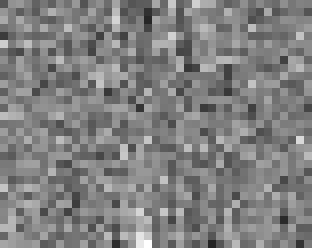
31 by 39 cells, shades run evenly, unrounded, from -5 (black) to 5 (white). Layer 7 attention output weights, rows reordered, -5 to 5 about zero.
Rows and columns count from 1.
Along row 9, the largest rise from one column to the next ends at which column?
26
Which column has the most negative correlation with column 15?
19
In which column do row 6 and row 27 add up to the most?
21
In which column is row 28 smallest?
36
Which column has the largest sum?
4
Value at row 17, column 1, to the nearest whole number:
1
